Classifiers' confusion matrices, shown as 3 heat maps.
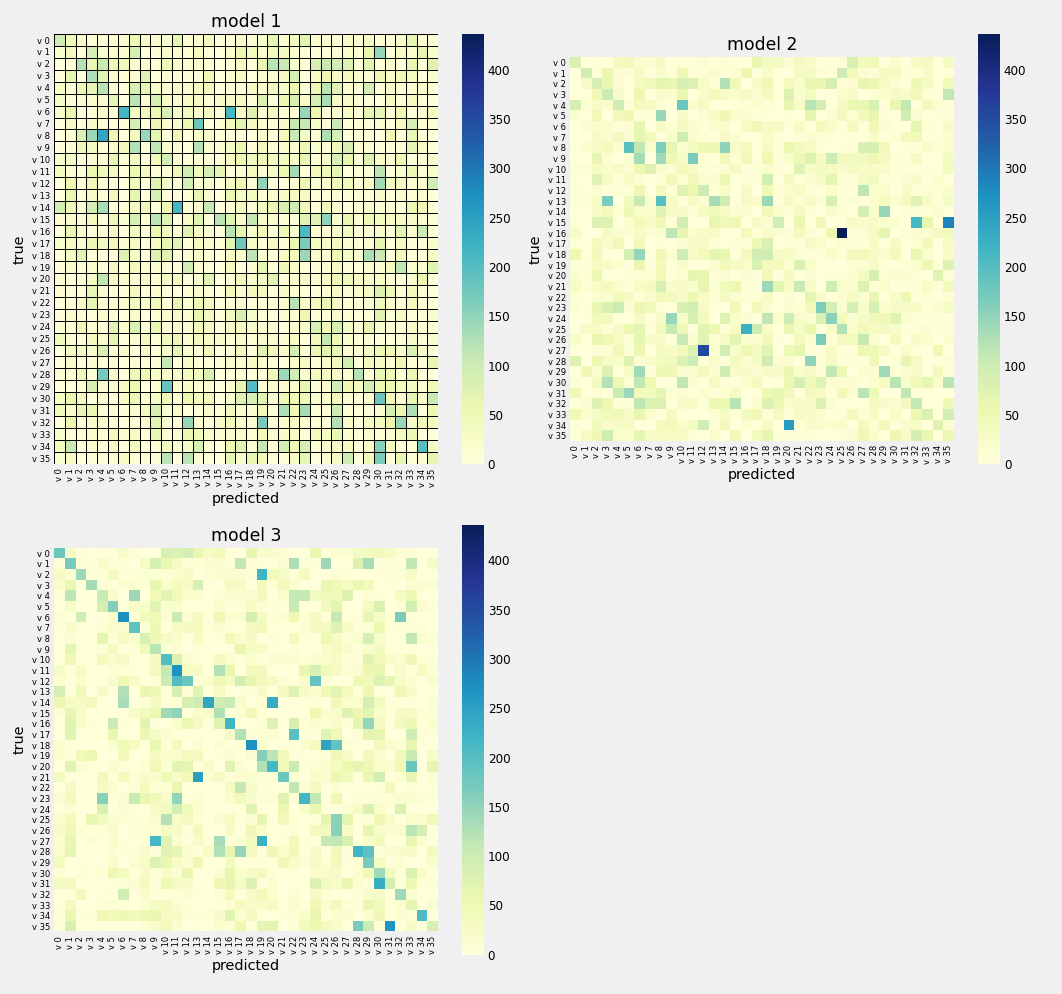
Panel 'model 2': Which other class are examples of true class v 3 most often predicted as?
v 35
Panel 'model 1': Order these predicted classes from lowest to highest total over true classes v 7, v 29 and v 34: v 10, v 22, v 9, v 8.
v 8, v 9, v 22, v 10
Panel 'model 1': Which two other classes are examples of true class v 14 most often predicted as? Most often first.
v 11, v 4
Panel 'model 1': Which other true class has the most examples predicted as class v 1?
v 34
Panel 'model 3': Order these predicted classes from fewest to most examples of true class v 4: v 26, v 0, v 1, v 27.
v 0, v 26, v 27, v 1
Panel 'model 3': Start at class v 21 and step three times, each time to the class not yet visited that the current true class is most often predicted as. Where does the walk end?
v 32
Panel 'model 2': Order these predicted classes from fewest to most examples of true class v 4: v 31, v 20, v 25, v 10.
v 25, v 20, v 31, v 10
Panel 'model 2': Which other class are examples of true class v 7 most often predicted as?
v 10
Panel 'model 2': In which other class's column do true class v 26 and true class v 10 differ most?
v 23
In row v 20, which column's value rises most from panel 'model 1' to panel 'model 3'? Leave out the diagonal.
v 33
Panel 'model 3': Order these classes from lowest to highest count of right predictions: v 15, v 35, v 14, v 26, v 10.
v 35, v 15, v 26, v 10, v 14
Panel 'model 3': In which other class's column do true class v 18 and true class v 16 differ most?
v 25
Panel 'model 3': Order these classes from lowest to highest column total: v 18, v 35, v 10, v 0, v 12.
v 35, v 0, v 12, v 18, v 10
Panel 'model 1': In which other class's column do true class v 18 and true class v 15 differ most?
v 25
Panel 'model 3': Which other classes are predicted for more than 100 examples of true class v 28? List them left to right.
v 15, v 17, v 29
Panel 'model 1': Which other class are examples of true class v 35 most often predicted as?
v 30
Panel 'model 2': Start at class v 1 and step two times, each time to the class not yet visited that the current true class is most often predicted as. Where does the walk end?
v 16
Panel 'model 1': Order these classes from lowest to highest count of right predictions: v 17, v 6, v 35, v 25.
v 35, v 25, v 17, v 6
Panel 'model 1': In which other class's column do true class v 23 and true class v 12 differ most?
v 19
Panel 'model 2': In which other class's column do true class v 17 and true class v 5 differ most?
v 8
